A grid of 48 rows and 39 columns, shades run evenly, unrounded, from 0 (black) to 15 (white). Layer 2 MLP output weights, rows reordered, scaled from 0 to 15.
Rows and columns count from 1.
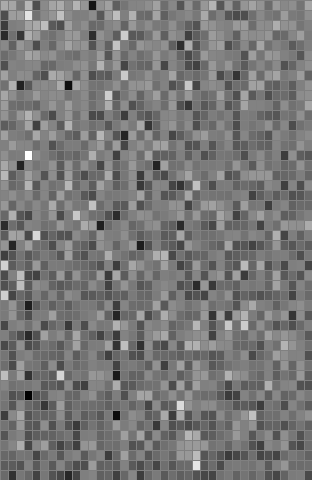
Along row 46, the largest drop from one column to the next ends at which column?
26
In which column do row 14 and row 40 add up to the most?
19
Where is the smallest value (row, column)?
40, 4
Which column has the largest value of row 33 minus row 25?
31
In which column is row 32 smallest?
15
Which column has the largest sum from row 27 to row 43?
3
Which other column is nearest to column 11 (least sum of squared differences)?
39
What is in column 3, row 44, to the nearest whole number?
8
